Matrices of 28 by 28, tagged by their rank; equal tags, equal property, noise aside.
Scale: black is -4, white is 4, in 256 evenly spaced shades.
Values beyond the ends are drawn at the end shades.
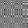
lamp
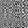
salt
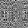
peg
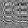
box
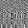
salt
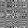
salt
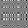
lamp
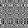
box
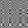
lamp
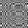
box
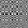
lamp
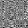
peg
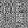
peg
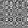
box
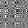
box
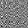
salt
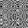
salt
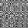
salt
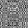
box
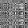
box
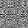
salt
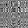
salt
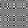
lamp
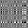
lamp
